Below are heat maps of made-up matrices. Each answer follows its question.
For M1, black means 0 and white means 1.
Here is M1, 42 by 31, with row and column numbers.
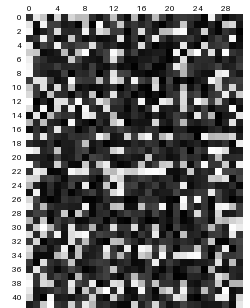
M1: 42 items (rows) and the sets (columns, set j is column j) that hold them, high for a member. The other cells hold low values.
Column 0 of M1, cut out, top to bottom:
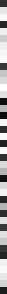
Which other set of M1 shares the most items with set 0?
22
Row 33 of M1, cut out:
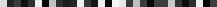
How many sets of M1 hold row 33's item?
10
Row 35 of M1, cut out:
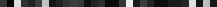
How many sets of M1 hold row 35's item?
5
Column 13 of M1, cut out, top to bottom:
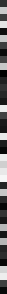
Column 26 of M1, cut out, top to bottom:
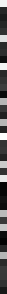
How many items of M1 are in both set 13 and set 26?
6
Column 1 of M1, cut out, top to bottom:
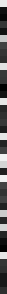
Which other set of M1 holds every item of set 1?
12
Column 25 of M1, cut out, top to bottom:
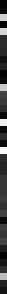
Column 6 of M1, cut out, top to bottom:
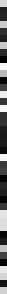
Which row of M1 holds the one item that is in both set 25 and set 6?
39
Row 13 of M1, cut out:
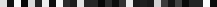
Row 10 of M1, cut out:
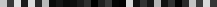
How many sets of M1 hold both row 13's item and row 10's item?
7
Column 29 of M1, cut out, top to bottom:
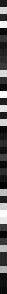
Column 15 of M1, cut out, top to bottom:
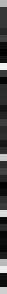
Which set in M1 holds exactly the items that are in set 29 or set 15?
2
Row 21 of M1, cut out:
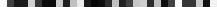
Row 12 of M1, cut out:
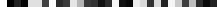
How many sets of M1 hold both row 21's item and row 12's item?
9
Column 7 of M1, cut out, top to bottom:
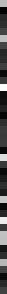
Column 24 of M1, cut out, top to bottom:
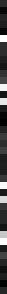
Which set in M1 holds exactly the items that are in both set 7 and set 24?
5
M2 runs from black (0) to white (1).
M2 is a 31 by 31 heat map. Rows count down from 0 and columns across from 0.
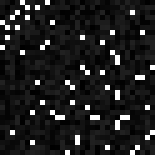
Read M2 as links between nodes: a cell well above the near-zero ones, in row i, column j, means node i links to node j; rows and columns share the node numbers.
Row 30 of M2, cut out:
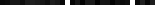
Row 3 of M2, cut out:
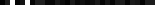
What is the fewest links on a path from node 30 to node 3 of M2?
3
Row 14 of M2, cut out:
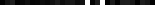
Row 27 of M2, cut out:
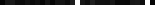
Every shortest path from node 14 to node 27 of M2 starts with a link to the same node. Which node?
node 17
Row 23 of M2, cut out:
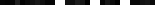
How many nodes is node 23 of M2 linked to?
6
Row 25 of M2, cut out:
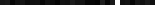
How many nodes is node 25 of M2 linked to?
1
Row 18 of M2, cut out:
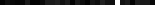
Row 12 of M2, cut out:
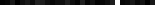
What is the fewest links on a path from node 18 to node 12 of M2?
2
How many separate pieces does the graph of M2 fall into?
3
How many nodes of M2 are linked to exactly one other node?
6
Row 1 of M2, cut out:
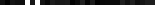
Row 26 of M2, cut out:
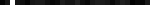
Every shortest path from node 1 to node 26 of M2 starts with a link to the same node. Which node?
node 5
